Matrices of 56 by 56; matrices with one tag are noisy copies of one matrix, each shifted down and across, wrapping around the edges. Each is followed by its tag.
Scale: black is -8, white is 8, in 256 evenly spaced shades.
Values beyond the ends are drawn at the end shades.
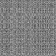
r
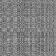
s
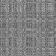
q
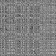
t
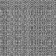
r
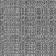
t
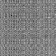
r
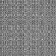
r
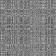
t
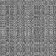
q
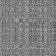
s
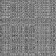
t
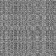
s
